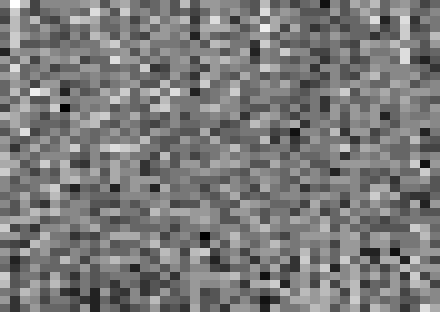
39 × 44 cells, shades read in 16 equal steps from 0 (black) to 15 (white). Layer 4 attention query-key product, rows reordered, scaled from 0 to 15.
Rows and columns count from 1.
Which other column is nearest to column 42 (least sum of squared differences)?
1
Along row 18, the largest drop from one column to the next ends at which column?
28
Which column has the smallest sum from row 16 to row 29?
43
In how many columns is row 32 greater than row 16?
21
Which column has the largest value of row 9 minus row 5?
15
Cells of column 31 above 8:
11
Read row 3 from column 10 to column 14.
10 6 7 8 4
